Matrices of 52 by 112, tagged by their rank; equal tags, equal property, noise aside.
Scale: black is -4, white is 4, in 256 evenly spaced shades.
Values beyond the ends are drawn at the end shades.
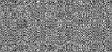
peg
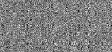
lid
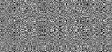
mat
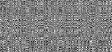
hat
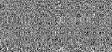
lid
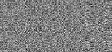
lid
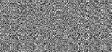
mat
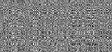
hat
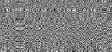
peg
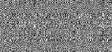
hat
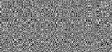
peg
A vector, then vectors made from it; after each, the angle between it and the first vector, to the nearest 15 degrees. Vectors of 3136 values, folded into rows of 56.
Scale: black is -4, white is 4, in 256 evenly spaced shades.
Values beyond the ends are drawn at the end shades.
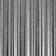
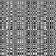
105 degrees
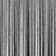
150 degrees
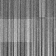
30 degrees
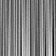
60 degrees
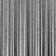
165 degrees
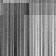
120 degrees
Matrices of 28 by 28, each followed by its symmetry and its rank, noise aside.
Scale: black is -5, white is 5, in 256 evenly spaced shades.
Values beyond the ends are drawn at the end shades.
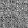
antisymmetric, rank four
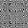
no symmetry, rank three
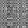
no symmetry, rank three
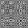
symmetric, rank three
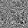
no symmetry, rank three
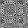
symmetric, rank three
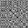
symmetric, rank four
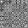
symmetric, rank four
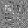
symmetric, rank three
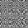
no symmetry, rank three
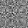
antisymmetric, rank four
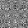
no symmetry, rank three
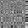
no symmetry, rank two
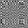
antisymmetric, rank two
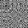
symmetric, rank four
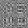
antisymmetric, rank two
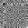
symmetric, rank four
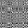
no symmetry, rank two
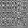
no symmetry, rank two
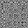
symmetric, rank four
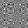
antisymmetric, rank two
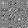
symmetric, rank four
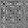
symmetric, rank three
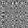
antisymmetric, rank four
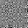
symmetric, rank four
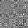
no symmetry, rank four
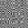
no symmetry, rank three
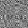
antisymmetric, rank four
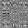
no symmetry, rank three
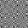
antisymmetric, rank two
